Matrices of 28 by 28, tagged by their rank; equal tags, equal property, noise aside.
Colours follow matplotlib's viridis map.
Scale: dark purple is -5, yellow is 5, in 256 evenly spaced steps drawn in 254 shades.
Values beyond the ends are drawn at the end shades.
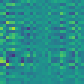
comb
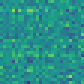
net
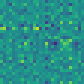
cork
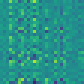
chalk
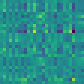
chalk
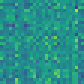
cork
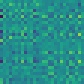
chalk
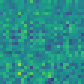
net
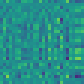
chalk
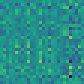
chalk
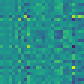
chalk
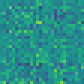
net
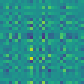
comb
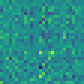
net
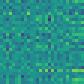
cork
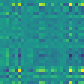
comb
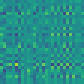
comb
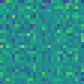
net
